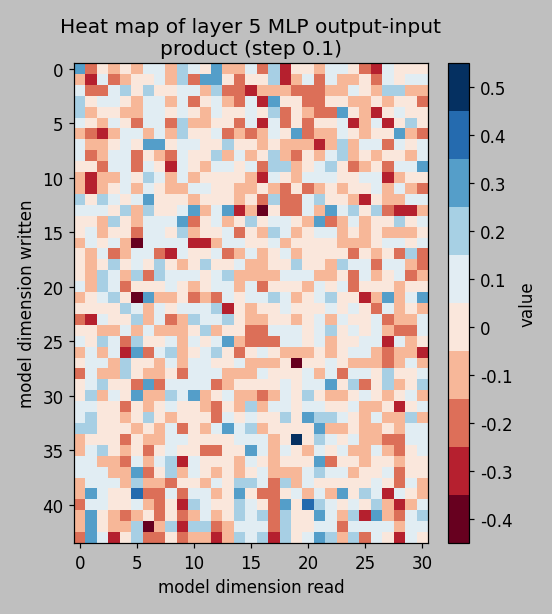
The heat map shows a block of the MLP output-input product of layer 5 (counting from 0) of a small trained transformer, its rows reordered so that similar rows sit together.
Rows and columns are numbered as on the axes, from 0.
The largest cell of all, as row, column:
34, 19
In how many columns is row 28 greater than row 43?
12
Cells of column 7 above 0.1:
3
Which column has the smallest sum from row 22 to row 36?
28
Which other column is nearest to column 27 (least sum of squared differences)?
16
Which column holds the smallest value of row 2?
15
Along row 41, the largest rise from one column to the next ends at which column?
26
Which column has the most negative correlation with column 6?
5
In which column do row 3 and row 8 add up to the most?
17
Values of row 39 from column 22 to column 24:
-0.1 0.3 0
